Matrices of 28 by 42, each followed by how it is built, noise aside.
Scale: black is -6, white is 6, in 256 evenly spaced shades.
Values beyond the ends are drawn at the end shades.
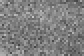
smooth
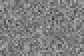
noise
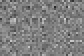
low rank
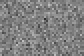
noise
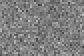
noise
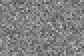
noise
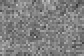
smooth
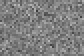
noise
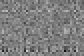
low rank
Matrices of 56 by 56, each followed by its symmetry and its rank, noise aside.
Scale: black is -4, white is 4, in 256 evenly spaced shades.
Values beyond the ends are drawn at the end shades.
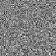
antisymmetric, rank eight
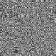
no symmetry, rank twelve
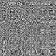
no symmetry, rank eight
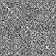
symmetric, rank eight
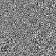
no symmetry, rank twelve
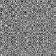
no symmetry, rank eight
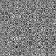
no symmetry, rank eight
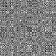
symmetric, rank eight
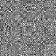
symmetric, rank eight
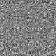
antisymmetric, rank eight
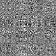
antisymmetric, rank eight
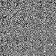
symmetric, rank eight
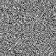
no symmetry, rank twelve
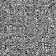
antisymmetric, rank eight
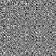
antisymmetric, rank eight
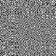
antisymmetric, rank eight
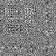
antisymmetric, rank eight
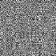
no symmetry, rank eight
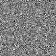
no symmetry, rank twelve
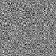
no symmetry, rank eight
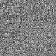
no symmetry, rank twelve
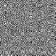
no symmetry, rank eight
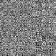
no symmetry, rank eight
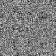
no symmetry, rank twelve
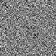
symmetric, rank eight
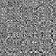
antisymmetric, rank eight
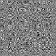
no symmetry, rank eight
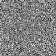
no symmetry, rank twelve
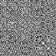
symmetric, rank eight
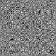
symmetric, rank eight
